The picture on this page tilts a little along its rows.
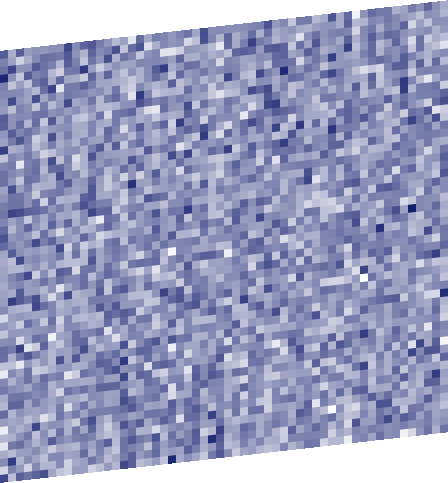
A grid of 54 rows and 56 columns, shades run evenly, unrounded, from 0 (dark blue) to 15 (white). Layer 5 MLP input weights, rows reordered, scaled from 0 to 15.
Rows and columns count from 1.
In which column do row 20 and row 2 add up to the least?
26
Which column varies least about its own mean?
30
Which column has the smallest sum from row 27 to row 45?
16
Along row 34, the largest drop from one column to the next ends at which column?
47
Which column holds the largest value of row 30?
20
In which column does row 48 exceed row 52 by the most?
27
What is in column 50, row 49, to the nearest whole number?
8
